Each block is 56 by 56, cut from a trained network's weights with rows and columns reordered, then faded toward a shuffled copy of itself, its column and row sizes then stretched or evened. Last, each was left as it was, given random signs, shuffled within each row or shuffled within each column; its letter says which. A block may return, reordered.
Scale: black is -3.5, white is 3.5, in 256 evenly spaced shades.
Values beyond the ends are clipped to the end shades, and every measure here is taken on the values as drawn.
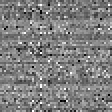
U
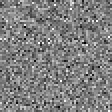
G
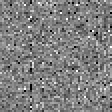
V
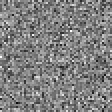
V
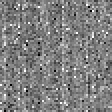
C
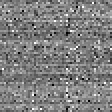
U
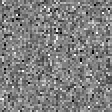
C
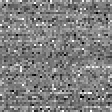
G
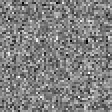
V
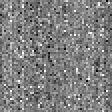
C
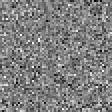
U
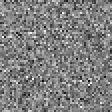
G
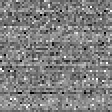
G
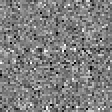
V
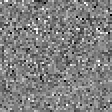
G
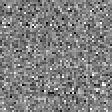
G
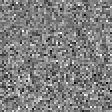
G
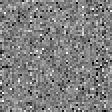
C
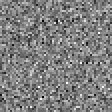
G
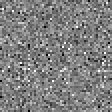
C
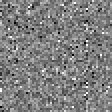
C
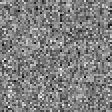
C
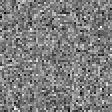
V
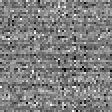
U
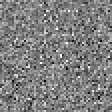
V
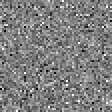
V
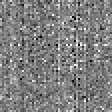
U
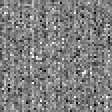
C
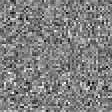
U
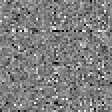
V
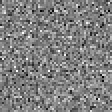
G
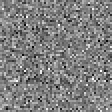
G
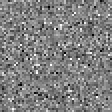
G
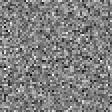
U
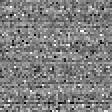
G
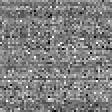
G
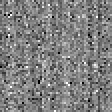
U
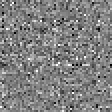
V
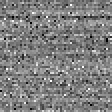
G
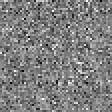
V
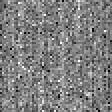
C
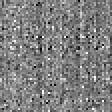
U
